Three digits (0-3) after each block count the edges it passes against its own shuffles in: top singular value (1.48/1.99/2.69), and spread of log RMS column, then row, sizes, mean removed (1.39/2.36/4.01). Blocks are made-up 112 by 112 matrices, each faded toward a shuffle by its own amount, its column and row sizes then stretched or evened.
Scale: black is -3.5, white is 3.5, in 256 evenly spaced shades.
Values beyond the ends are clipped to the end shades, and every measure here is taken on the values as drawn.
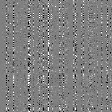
3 3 1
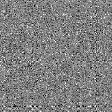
2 1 1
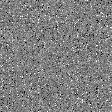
0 1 0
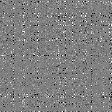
0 2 2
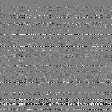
3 1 3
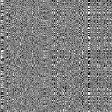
3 3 1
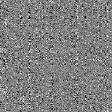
2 2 1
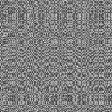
3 2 0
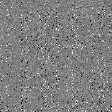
0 2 1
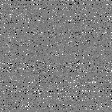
0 1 2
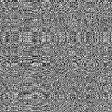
3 0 2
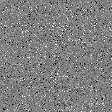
0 1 1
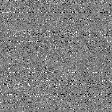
0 1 2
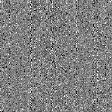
2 2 0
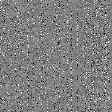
0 2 0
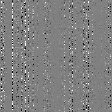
2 3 0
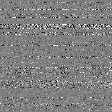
0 0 3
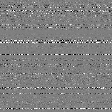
2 0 3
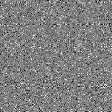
2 0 1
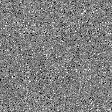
0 0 1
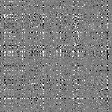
3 2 2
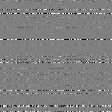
3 0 3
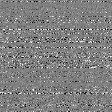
1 0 3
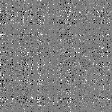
0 2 2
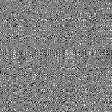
3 0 2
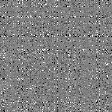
0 2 2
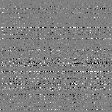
1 1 3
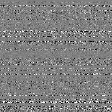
0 1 3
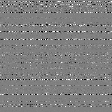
2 1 3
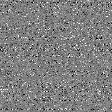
1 0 2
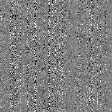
1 3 0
